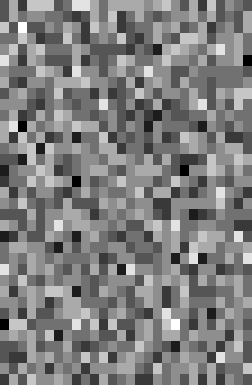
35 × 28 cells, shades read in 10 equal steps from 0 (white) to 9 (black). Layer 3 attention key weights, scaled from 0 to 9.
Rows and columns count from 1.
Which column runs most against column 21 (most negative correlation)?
24
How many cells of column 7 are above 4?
19
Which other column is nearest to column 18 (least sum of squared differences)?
11
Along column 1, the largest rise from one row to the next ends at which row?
22
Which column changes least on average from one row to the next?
26
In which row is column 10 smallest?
1
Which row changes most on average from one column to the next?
30
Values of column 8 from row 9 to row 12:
6 5 3 4
